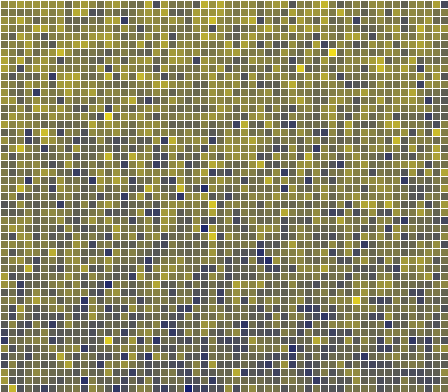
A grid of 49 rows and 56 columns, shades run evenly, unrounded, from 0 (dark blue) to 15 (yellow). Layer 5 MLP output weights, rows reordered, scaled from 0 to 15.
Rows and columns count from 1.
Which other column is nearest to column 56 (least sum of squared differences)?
13
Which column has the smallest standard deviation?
9
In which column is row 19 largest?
3
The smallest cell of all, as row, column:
49, 24
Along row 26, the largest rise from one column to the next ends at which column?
27
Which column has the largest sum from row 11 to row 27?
50
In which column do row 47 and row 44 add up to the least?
31
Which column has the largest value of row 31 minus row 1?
37
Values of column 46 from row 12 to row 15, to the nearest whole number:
10 7 9 9
